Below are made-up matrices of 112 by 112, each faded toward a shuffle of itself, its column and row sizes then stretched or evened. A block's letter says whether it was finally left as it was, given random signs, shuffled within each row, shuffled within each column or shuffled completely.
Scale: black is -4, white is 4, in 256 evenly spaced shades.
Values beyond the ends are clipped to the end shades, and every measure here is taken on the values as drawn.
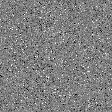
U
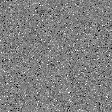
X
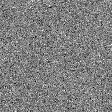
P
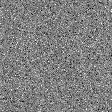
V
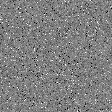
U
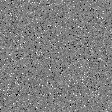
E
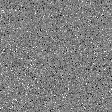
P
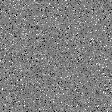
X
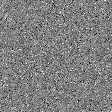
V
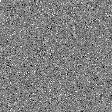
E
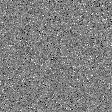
P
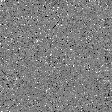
X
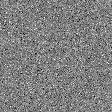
V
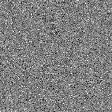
X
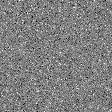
V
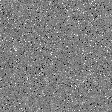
V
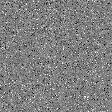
E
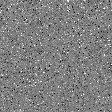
U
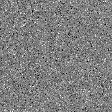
E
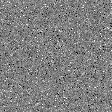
U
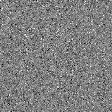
X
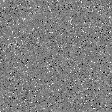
E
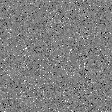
E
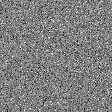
U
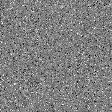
U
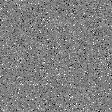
X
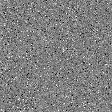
U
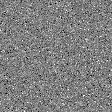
V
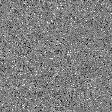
X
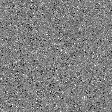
E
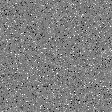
V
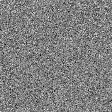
U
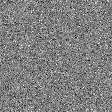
P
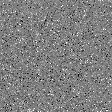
P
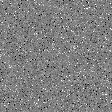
P
